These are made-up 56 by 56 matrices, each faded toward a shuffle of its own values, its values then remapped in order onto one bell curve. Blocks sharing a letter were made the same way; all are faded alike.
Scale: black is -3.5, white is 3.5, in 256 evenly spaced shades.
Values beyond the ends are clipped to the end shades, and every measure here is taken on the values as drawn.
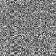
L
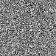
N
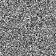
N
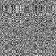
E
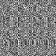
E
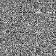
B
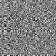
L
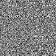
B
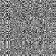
E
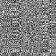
E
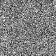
N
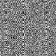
E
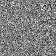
N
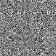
B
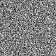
N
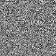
B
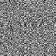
L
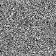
N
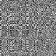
E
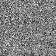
N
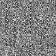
B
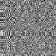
E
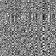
E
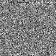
N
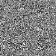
B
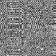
E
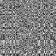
E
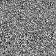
N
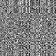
E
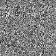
B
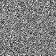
N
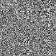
B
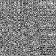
L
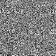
B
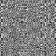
E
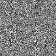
B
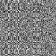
E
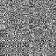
L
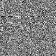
B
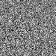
N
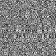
L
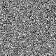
N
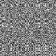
E
